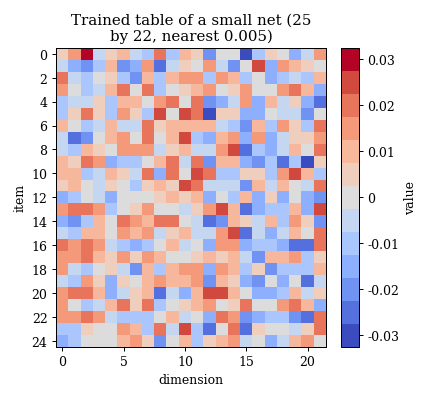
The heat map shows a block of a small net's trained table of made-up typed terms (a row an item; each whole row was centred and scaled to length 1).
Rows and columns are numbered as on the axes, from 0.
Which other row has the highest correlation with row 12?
4
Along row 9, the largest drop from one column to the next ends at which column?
12
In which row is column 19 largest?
10
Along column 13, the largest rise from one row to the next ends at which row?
15
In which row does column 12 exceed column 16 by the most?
20
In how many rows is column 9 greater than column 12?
16
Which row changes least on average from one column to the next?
17
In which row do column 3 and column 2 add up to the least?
1
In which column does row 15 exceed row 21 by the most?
21
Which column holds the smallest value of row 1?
8
